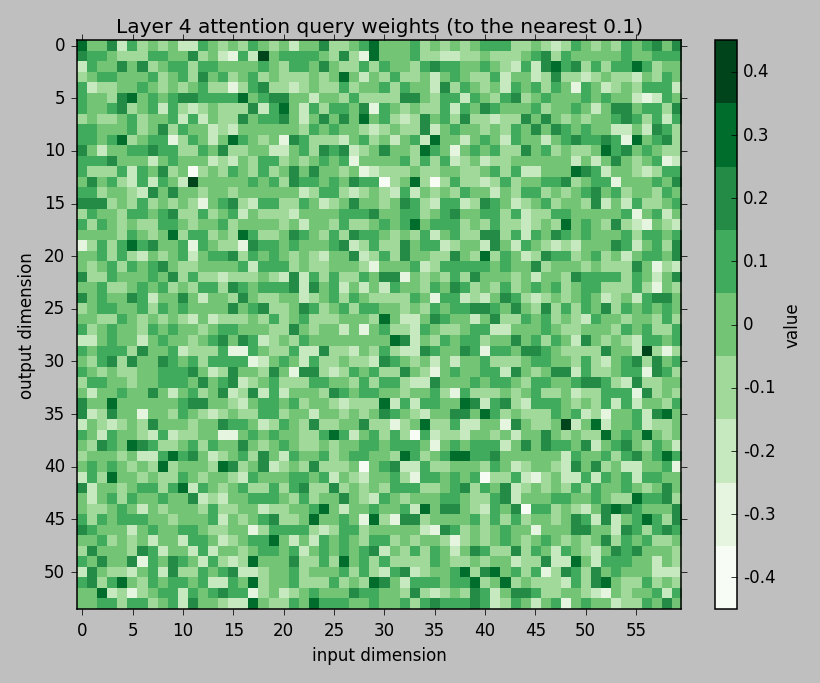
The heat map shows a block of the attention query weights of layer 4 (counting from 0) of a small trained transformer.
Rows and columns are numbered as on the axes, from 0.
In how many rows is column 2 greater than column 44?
28
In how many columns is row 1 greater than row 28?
22
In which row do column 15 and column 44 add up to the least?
44
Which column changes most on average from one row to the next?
15
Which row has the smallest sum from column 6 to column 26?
26
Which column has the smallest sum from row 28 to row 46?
33
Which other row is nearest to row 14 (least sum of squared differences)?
27
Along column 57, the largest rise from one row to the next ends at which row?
24
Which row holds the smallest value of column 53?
13
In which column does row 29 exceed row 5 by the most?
56
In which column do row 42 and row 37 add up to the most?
25
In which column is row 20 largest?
40
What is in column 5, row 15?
-0.1
